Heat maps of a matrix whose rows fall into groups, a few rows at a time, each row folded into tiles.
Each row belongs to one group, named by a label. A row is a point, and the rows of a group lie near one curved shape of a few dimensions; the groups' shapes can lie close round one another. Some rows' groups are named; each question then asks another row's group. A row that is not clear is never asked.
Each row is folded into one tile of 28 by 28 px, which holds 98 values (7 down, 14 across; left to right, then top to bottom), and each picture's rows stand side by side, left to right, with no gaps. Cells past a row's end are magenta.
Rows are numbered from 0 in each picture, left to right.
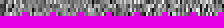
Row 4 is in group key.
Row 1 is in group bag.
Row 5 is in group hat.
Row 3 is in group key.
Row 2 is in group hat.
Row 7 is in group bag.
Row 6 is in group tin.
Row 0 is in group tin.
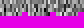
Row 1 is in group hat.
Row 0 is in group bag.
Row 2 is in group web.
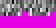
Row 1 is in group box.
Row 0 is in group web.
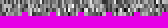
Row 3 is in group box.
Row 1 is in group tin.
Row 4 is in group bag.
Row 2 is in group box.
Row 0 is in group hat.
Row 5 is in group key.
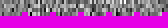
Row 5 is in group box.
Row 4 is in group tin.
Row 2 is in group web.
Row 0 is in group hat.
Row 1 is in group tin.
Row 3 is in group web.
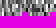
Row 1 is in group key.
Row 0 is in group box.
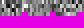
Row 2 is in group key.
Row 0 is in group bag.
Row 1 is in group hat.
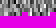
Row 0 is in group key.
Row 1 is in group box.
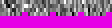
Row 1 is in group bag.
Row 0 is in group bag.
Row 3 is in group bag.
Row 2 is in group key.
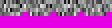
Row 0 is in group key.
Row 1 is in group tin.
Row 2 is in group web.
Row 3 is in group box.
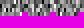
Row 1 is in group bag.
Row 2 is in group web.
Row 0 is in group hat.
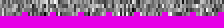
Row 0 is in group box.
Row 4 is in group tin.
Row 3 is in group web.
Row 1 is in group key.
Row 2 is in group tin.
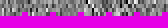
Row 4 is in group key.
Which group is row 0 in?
box
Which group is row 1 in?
web
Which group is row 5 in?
hat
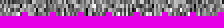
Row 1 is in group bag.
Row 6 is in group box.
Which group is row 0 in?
key
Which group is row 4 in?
tin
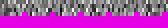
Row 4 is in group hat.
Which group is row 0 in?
key
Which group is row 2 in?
bag
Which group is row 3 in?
web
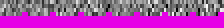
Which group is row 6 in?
web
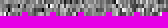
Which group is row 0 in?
web
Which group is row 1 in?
key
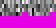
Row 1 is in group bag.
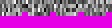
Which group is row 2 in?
key
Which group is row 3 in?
key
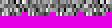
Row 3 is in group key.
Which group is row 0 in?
key
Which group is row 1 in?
web
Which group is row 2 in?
web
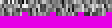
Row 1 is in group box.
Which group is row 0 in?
web
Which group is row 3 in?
web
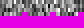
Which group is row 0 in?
tin
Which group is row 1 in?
key
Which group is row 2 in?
box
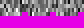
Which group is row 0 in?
bag
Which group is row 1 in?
web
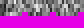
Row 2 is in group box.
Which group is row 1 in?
web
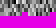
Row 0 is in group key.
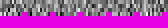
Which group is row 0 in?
web
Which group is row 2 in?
tin
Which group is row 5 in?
tin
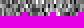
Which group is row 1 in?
key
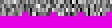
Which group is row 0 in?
hat
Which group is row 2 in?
key
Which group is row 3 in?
bag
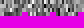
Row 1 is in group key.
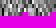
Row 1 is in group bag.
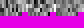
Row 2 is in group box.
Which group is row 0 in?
box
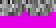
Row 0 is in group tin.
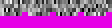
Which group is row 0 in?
bag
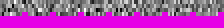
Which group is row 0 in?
tin
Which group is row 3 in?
hat
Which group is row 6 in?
web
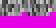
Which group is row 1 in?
tin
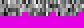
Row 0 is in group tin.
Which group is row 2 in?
hat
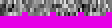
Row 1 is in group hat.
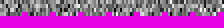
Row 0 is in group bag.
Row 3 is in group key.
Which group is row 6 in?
hat
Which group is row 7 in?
key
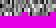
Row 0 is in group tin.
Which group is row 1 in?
hat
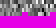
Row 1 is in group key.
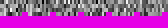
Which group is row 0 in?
bag
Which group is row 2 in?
web
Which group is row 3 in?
web
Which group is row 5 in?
tin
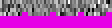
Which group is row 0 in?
web
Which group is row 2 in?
tin
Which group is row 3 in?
tin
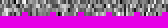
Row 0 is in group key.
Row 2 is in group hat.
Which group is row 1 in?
box
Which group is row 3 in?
key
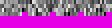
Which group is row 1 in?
bag
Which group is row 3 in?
hat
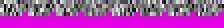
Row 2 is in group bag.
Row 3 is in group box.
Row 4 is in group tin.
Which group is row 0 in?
bag
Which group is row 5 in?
tin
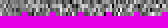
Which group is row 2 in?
bag
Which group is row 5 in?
key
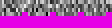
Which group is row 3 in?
key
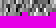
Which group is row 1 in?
bag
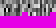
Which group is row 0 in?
bag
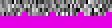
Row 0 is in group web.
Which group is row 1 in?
key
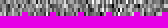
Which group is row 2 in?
box
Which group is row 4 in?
hat
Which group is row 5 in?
web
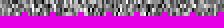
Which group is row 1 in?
bag
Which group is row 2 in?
tin
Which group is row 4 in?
hat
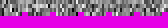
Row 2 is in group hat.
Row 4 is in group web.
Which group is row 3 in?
web
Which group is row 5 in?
bag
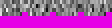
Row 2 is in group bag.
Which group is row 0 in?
hat
